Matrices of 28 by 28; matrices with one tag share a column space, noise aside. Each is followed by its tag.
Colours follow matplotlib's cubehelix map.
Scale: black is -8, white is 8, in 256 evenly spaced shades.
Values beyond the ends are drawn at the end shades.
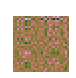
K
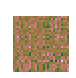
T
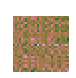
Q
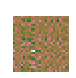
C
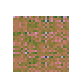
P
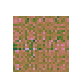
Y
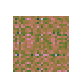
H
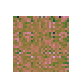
P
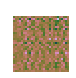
K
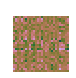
Y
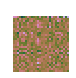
P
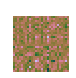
T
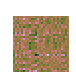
H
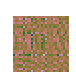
H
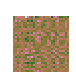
P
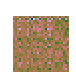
K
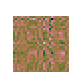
K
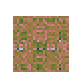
Y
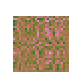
K
